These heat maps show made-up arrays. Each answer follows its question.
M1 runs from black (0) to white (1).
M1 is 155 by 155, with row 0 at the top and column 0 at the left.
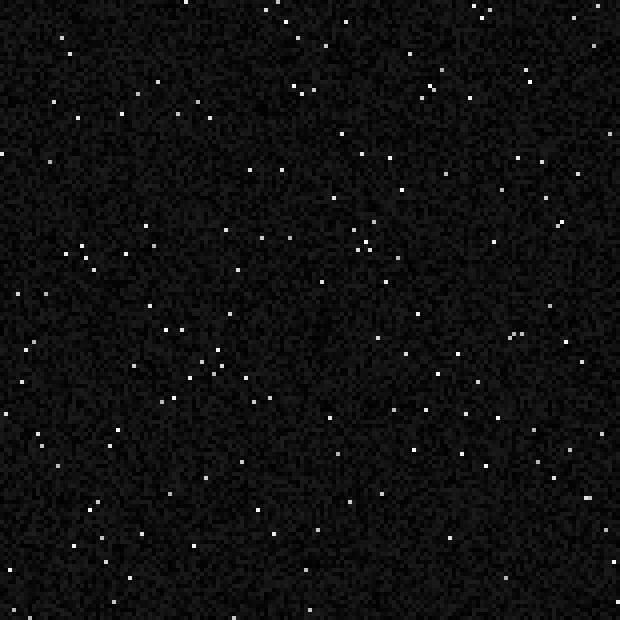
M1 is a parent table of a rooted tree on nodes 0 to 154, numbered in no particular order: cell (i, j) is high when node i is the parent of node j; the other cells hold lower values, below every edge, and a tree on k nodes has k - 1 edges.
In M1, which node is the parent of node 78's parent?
127
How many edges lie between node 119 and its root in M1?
5
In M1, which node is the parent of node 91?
60
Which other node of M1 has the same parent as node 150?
9
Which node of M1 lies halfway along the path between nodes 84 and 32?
99
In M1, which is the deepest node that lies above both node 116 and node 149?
103
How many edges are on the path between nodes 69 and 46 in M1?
2
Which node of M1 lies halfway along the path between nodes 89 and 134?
123
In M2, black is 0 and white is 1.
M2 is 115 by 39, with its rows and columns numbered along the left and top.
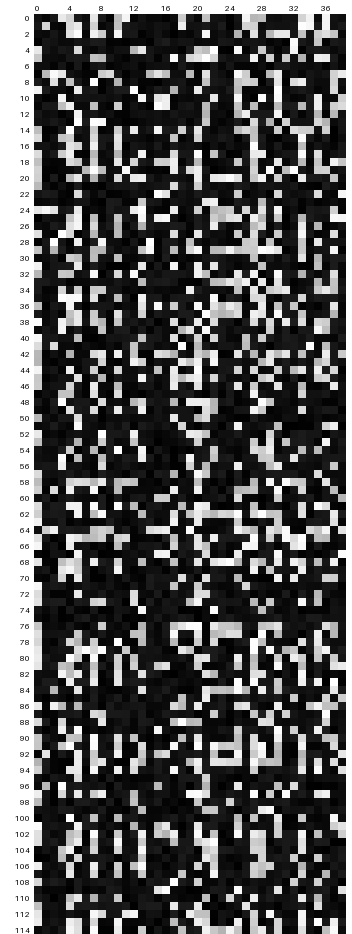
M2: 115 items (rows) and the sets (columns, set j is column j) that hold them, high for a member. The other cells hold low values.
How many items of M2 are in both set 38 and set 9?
2
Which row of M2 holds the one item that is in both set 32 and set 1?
96
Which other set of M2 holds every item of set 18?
36
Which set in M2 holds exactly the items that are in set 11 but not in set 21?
6
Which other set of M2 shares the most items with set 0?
20
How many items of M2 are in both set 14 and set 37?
2
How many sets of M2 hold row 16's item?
6
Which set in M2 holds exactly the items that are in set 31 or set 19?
8
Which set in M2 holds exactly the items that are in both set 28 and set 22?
13
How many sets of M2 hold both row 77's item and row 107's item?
3
